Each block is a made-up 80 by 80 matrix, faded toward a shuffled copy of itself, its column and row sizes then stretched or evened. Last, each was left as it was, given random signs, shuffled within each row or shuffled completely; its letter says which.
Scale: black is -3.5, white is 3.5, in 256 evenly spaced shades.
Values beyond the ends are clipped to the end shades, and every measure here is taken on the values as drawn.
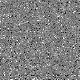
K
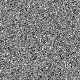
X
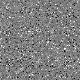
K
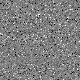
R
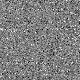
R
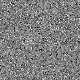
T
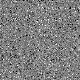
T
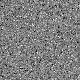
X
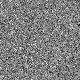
X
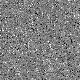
X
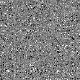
K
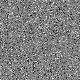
X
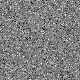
X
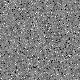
X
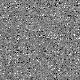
T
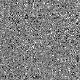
K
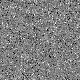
X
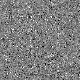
T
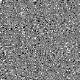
K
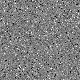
X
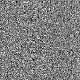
K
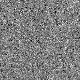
R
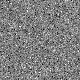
X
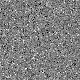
X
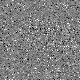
R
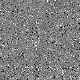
T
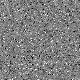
R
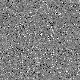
R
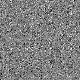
T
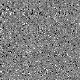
K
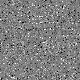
R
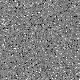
R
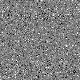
R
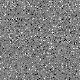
K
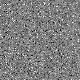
R
